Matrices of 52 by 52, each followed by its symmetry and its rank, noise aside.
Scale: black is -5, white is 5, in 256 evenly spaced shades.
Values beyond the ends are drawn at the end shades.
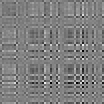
symmetric, rank one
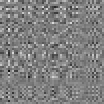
no symmetry, rank three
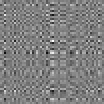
no symmetry, rank two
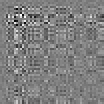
antisymmetric, rank two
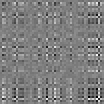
symmetric, rank one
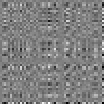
symmetric, rank two
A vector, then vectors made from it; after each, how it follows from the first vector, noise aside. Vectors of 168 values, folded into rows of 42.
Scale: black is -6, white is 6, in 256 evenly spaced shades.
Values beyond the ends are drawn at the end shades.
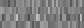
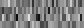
negated, scaled up.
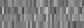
reversed.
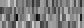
negated, scaled up.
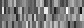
reversed, scaled up.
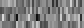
negated, scaled up.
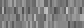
reversed.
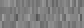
negated, shrunk.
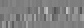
reversed, partly zeroed.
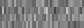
reversed.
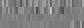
wrapped around, partly zeroed.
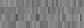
negated, shrunk.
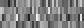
scaled up.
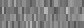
reversed.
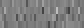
wrapped around, partly zeroed.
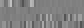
wrapped around, partly zeroed.
